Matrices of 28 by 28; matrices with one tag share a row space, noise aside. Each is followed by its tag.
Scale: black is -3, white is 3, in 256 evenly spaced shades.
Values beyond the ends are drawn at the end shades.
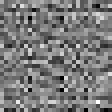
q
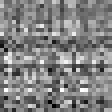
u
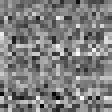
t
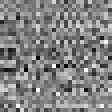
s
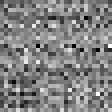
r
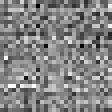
r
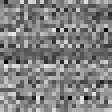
s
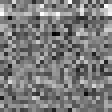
t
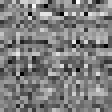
q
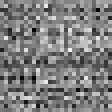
r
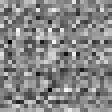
u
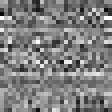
t
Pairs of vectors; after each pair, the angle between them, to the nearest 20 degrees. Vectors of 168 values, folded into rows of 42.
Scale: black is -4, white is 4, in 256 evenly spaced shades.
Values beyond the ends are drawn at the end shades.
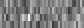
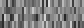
100 degrees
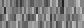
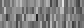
160 degrees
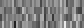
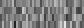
20 degrees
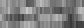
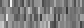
80 degrees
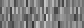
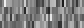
60 degrees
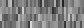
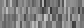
60 degrees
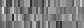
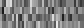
140 degrees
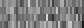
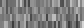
140 degrees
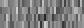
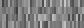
140 degrees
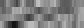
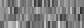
120 degrees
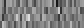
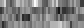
120 degrees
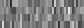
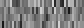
140 degrees
